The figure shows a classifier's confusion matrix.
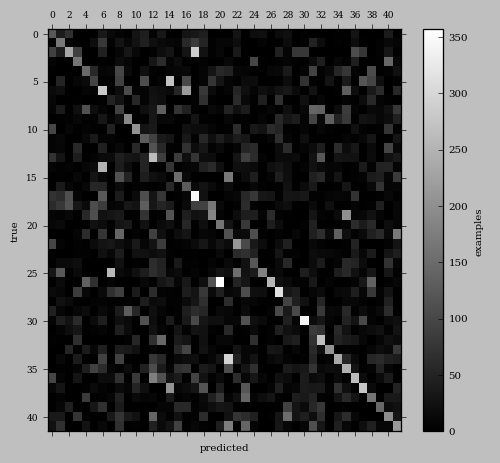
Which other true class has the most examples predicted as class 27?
29
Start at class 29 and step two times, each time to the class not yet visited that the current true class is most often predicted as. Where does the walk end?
33
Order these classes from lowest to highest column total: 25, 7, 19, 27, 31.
25, 7, 19, 27, 31
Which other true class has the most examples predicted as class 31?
8
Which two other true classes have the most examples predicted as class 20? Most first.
26, 38
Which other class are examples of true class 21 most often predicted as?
41
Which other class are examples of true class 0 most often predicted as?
2
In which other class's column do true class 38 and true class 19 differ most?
35
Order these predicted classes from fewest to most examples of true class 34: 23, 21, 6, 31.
23, 31, 6, 21
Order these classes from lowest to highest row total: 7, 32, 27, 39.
7, 39, 32, 27
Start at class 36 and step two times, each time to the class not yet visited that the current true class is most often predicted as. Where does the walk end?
40
